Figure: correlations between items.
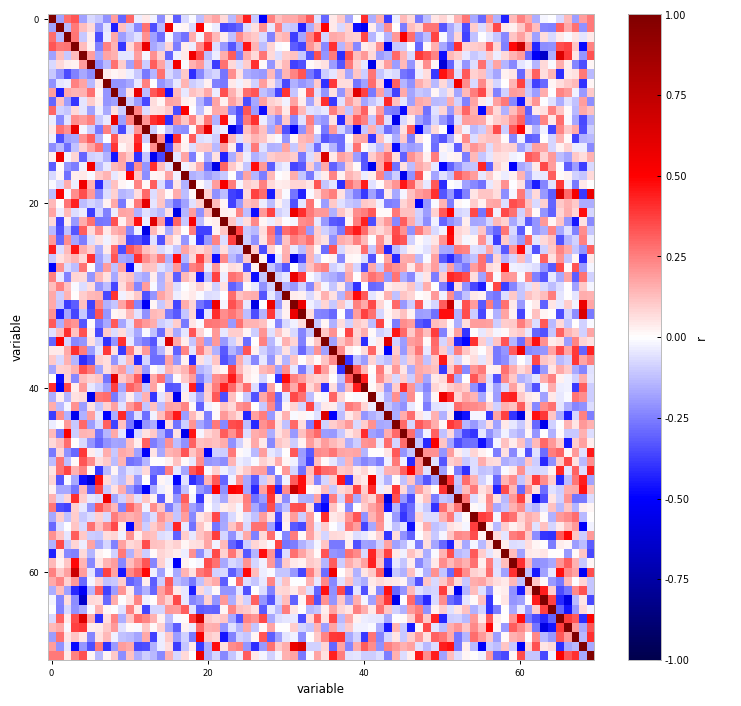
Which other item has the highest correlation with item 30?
39
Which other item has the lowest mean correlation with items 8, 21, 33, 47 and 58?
29
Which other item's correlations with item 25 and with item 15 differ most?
35
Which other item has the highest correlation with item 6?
50
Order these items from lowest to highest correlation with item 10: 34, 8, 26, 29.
26, 34, 8, 29
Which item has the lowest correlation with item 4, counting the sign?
63
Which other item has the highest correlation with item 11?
8
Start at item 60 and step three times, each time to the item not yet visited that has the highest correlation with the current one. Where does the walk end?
20
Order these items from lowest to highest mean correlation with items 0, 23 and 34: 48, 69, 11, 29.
11, 29, 48, 69
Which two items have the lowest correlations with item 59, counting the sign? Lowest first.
16, 43
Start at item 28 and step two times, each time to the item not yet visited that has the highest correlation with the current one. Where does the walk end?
51
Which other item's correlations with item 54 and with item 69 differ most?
58
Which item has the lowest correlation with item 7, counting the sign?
43
